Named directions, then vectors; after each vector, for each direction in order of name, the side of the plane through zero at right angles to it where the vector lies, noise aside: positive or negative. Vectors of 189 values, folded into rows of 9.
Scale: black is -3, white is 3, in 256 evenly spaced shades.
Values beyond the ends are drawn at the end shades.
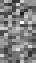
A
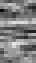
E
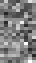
positive, positive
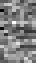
negative, positive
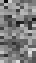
negative, negative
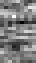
negative, negative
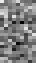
negative, negative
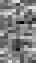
negative, negative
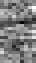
negative, negative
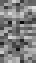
negative, negative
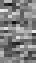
positive, negative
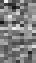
positive, negative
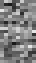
positive, negative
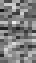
negative, positive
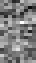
positive, positive
